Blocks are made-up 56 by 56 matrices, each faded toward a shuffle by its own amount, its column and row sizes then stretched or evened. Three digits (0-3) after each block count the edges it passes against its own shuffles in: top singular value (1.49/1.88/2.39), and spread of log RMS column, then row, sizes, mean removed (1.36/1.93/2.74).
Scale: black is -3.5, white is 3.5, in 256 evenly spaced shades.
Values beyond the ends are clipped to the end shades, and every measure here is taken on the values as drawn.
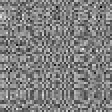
3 0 0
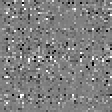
0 2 2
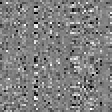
2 3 1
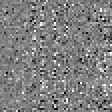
2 2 0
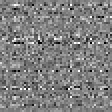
2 1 3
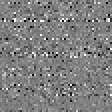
0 1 3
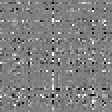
1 2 3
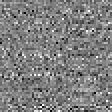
2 0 2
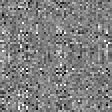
2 2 1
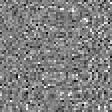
2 1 0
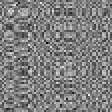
3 2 0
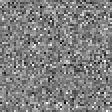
0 0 2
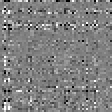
2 2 3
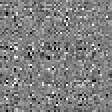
2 2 2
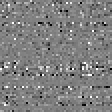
1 1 3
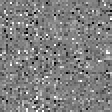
1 2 1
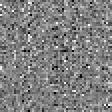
1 2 1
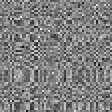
3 2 0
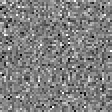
1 1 0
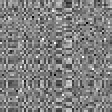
3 2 1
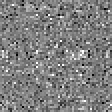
1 1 2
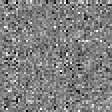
2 2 1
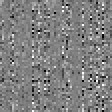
1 3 0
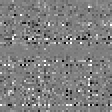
0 2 3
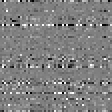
3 1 3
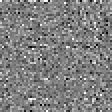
1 1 1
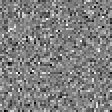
2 0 1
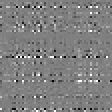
3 2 3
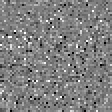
0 0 1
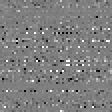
0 1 3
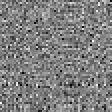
2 1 1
